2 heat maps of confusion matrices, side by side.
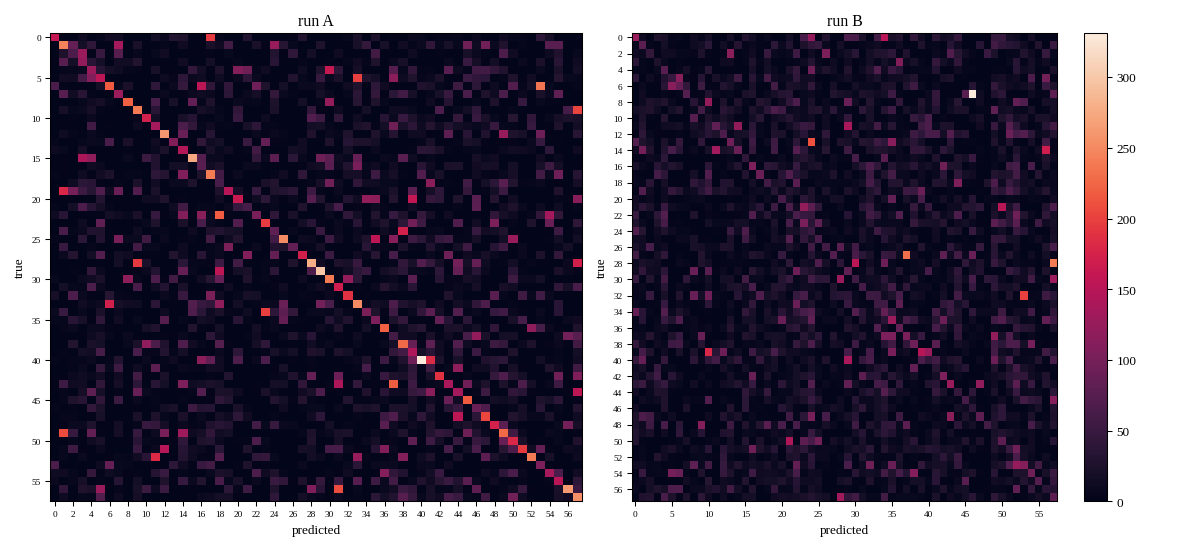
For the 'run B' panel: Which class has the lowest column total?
48
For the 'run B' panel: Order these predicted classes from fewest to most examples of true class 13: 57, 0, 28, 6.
57, 28, 6, 0
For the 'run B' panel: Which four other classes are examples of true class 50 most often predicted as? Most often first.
21, 25, 23, 24
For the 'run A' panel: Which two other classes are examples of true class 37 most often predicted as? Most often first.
46, 56
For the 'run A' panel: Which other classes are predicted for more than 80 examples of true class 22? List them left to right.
14, 16, 18, 54
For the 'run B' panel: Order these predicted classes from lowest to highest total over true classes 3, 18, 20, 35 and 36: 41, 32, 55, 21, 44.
55, 21, 32, 41, 44
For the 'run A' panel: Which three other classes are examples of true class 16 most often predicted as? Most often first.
33, 30, 54
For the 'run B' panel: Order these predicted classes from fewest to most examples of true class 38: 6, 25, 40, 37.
40, 25, 37, 6
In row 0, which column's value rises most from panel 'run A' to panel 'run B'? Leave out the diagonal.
34
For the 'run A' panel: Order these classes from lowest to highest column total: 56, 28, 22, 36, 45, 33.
56, 22, 36, 28, 45, 33
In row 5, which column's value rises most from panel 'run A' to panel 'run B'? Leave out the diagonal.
6
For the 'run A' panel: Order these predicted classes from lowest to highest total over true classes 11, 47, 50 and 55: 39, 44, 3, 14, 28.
3, 28, 39, 14, 44
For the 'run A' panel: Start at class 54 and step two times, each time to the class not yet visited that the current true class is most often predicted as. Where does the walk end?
52
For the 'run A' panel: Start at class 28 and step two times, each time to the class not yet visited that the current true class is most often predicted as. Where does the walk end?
57
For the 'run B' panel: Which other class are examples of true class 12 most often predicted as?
51
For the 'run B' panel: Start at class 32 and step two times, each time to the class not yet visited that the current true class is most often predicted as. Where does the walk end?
52
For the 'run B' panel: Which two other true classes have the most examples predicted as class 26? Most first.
2, 47
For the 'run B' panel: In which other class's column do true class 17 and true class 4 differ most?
24
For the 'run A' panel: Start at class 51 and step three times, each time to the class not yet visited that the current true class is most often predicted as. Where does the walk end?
1
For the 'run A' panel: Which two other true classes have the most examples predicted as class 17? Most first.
0, 32
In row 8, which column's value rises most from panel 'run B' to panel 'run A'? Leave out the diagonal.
30
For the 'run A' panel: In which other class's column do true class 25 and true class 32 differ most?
35
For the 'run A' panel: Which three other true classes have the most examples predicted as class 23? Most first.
34, 13, 40
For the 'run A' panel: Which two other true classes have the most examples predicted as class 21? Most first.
27, 4
